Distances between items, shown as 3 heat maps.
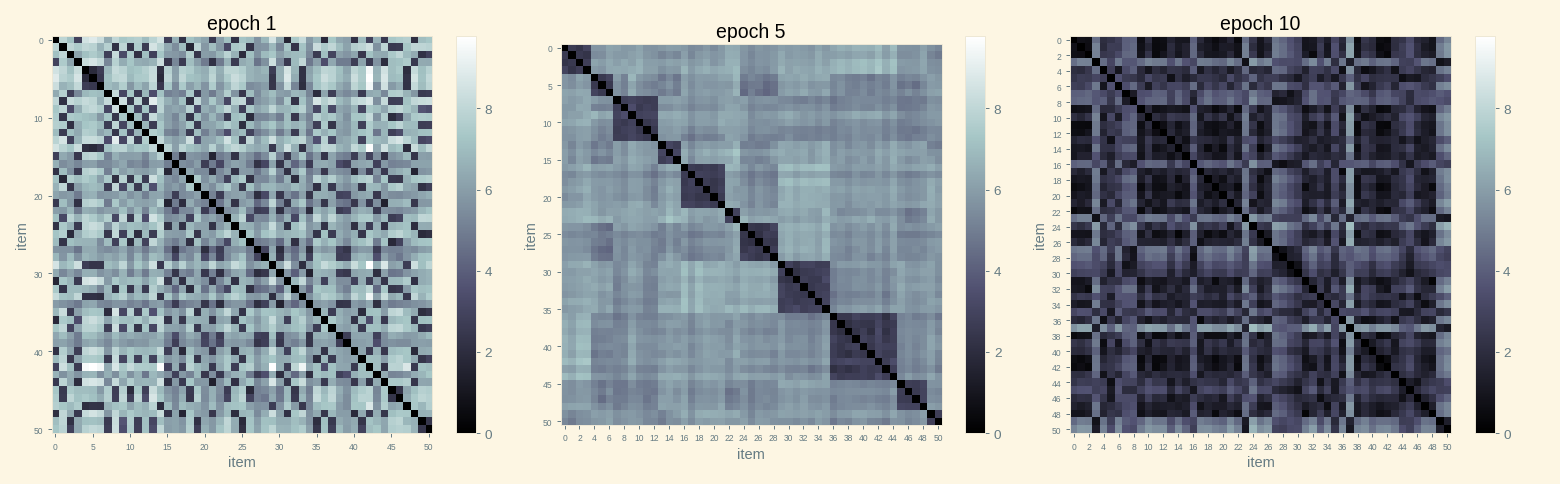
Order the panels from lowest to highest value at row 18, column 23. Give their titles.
epoch 1, epoch 10, epoch 5
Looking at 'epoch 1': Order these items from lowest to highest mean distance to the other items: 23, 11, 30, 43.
30, 43, 11, 23
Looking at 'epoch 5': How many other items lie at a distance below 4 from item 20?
5
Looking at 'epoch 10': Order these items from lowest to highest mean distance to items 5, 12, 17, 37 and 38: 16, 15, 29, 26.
15, 26, 29, 16
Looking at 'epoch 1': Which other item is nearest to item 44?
21
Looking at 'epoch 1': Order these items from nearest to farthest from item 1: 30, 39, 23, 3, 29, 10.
10, 23, 30, 39, 29, 3
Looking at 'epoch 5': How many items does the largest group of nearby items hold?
9
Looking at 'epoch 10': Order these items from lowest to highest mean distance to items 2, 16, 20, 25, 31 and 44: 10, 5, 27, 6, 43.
5, 43, 10, 6, 27
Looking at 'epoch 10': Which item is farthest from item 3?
24
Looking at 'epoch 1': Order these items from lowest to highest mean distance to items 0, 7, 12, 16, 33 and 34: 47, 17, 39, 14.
39, 17, 47, 14
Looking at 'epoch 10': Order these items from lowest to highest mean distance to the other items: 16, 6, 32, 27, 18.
18, 32, 6, 16, 27
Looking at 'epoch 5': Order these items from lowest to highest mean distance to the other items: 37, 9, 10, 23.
37, 10, 9, 23
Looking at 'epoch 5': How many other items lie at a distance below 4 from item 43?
8
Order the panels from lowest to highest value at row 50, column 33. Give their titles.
epoch 10, epoch 5, epoch 1
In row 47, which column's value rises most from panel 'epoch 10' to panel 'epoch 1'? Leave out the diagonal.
42
